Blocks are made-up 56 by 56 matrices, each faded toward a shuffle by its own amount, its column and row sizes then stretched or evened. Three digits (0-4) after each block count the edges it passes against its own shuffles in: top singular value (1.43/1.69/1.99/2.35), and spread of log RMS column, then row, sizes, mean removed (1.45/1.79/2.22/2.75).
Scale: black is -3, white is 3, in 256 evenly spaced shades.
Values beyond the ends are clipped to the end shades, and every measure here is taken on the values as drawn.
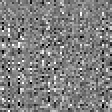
2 4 2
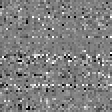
0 2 4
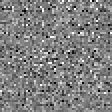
0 1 3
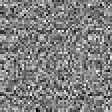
3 0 1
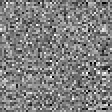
3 1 1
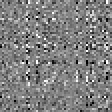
3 4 3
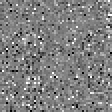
1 2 0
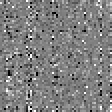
2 3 1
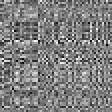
4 1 4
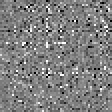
2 2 2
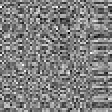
4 2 1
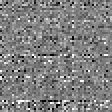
2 2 4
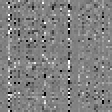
3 4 1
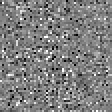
1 2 1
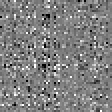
1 4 3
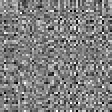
4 3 3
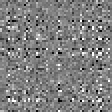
4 4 3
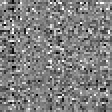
2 3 2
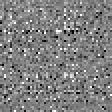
2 1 2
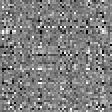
3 4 3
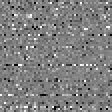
0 0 4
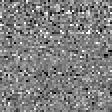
0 0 3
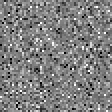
3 1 0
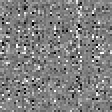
0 3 2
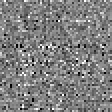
0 1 3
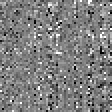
1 4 0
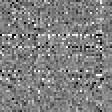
3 2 3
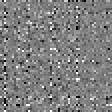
2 3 3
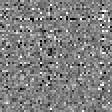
1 2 3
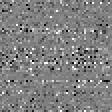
1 1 4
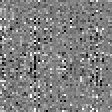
1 4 2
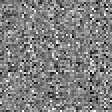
2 3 0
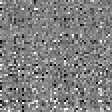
2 3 3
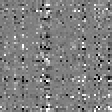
2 4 3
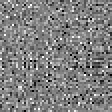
3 0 1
